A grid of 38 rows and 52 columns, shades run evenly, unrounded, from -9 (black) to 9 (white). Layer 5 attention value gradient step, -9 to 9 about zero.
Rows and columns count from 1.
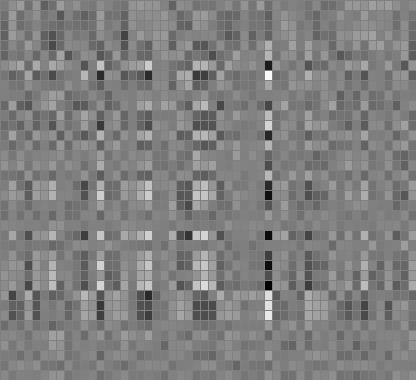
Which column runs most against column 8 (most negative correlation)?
43
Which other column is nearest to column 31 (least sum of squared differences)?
33
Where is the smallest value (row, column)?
29, 34
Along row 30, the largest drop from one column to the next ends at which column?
35
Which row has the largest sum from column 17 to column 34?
7
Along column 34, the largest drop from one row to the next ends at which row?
14
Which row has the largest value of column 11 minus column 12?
8
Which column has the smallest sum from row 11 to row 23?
24
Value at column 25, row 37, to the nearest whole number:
0
